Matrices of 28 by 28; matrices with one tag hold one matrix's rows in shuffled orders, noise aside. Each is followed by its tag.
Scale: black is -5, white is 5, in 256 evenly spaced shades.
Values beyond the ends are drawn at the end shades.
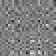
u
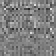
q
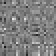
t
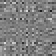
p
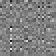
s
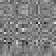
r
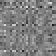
p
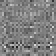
q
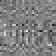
p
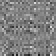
q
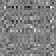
q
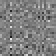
s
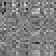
t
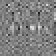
u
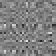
p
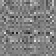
q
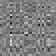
s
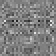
q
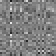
s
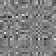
r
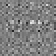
u
